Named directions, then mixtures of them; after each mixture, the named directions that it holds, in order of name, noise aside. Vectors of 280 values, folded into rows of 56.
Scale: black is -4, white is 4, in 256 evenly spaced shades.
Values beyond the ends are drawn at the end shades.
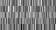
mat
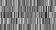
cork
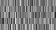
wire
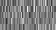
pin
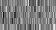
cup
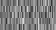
cork, pin.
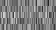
cork, cup.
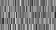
wire.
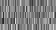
cup, wire.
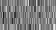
cup.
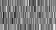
cup.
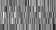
cup.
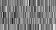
cup.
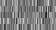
cork.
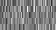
pin.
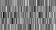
cork, cup.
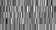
pin.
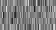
cup, pin.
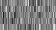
cup.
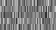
cork.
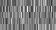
pin.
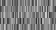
cork.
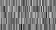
cork, mat.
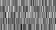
cup, mat.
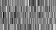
cup.
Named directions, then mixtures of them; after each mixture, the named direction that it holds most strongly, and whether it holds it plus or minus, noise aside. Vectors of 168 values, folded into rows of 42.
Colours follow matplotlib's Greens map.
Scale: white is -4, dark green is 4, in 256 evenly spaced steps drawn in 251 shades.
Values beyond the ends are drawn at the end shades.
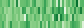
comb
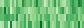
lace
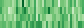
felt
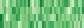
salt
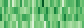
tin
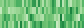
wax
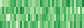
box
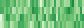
salt, minus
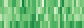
tin, minus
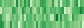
comb, plus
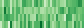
lace, plus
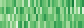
box, plus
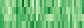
felt, plus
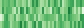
salt, minus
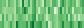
felt, plus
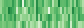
felt, minus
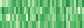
box, plus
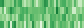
lace, minus
